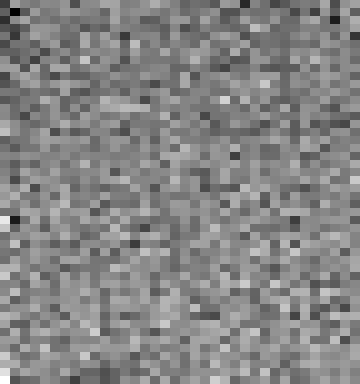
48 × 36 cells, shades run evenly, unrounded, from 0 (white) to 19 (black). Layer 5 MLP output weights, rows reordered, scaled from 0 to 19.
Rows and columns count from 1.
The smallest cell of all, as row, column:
48, 1
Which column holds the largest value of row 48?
8
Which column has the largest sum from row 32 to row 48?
11
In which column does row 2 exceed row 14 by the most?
2
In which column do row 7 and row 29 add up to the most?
5
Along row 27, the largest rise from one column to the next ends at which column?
10
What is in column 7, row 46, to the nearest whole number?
9
